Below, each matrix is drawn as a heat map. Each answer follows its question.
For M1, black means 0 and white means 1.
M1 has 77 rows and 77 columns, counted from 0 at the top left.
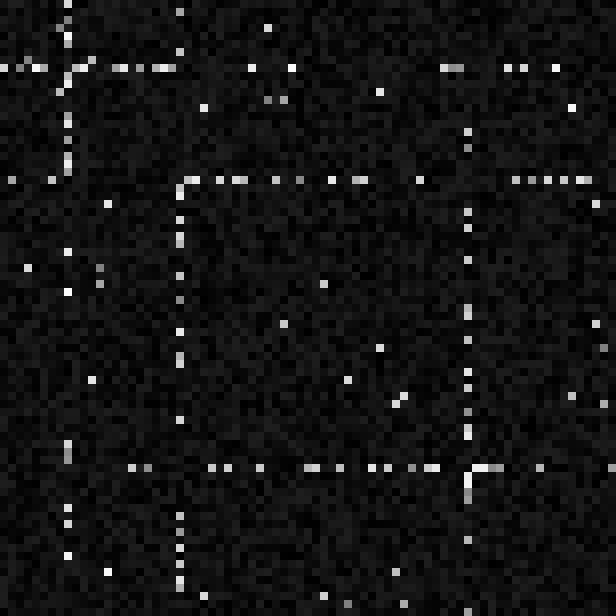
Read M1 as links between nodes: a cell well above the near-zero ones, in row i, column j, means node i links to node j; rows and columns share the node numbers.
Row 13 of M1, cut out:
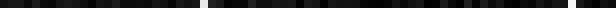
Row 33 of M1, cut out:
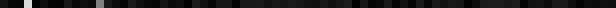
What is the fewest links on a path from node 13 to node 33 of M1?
6
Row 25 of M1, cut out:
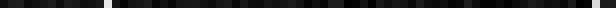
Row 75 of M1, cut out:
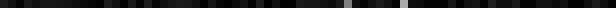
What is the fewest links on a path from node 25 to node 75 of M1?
5
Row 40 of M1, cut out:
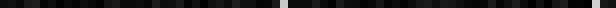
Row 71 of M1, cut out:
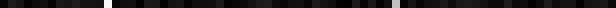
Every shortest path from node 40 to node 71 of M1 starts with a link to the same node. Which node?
node 74
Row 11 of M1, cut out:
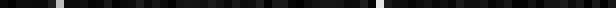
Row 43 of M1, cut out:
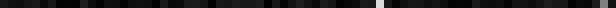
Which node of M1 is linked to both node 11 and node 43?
node 47
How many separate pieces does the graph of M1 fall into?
4
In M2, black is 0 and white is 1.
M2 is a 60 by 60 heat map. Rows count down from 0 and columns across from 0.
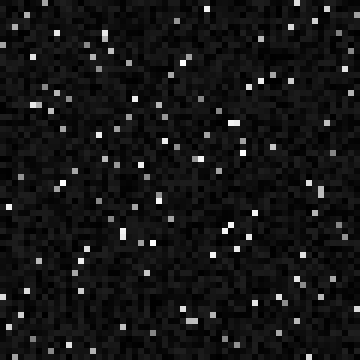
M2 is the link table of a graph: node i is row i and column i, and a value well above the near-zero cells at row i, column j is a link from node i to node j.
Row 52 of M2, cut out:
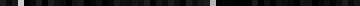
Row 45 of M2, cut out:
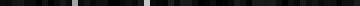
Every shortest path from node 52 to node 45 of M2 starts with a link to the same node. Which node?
node 3
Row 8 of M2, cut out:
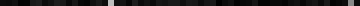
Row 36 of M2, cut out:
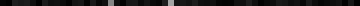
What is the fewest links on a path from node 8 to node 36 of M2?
2
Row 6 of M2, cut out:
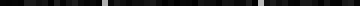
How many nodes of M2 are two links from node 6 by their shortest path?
3
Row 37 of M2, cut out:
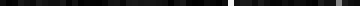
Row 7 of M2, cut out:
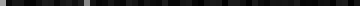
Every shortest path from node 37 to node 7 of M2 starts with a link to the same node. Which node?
node 38
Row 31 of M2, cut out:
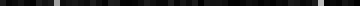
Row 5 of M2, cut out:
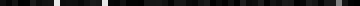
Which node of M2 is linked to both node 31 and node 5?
node 9
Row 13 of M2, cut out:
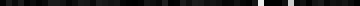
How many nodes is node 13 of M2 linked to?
2
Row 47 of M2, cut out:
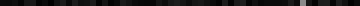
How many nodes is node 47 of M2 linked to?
1
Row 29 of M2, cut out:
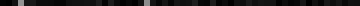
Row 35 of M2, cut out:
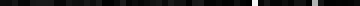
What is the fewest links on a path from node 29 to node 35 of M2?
3
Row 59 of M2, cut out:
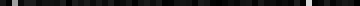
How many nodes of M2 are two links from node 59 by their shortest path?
2
